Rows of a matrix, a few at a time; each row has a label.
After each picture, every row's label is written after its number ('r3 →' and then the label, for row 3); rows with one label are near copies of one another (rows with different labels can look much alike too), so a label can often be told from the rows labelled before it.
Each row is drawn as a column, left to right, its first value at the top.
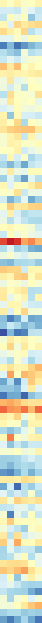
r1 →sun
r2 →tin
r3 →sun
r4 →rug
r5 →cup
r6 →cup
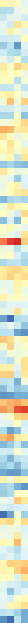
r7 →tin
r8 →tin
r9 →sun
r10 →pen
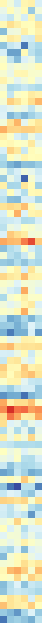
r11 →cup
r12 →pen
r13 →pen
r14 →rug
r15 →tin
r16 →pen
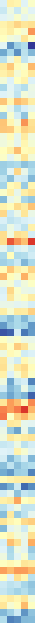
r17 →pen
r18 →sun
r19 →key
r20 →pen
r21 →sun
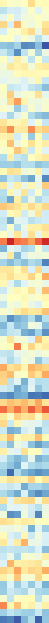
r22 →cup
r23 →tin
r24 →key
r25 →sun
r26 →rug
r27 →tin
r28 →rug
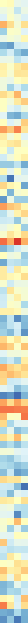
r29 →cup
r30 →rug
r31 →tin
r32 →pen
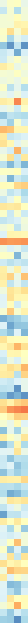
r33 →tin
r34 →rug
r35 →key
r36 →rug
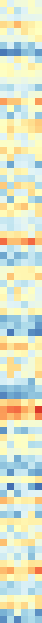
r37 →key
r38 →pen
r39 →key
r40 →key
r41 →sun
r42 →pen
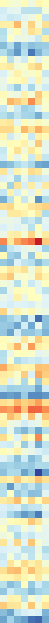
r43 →cup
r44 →pen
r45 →key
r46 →tin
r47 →key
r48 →tin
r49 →cup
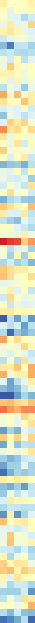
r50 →tin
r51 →sun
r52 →tin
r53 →pen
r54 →cup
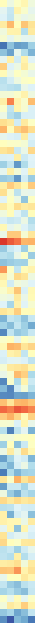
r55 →sun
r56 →key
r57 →rug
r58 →cup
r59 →key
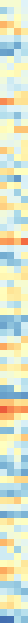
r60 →key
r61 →key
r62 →rug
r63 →tin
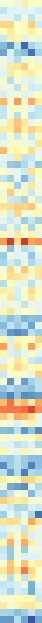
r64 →key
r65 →sun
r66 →pen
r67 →sun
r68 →key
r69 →tin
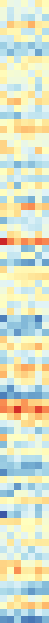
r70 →tin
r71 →key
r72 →pen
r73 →cup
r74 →cup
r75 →key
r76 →cup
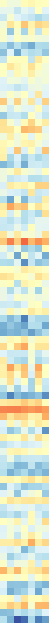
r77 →pen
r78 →cup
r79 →key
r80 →cup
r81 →sun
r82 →cup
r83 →key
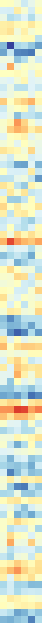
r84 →key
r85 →sun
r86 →pen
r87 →pen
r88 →key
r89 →rug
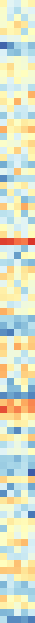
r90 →rug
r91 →sun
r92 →key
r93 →cup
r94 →tin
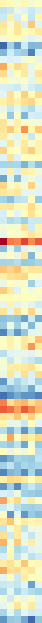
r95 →sun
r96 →tin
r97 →sun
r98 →tin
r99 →key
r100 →tin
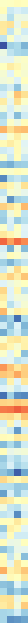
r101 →rug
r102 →cup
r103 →tin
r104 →cup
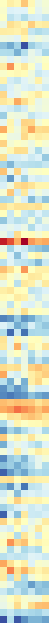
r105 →tin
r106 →sun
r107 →key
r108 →sun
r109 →cup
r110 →cup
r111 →cup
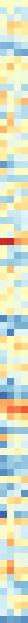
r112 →tin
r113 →sun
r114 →key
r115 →key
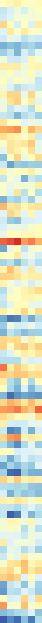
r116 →cup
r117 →tin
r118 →tin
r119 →rug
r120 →tin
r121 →rug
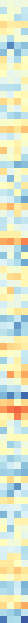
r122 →key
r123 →rug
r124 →pen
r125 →cup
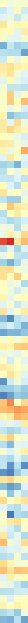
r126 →sun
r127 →tin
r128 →pen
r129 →key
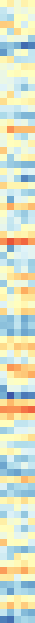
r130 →key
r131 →cup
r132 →rug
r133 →rug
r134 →rug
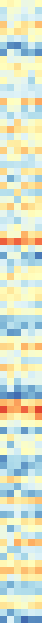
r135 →key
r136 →rug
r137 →sun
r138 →key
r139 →key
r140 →key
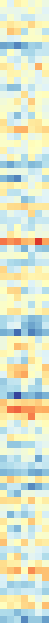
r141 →sun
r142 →rug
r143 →rug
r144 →cup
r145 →pen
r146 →sun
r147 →cup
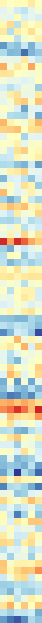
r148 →sun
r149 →cup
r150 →tin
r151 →key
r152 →sun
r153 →pen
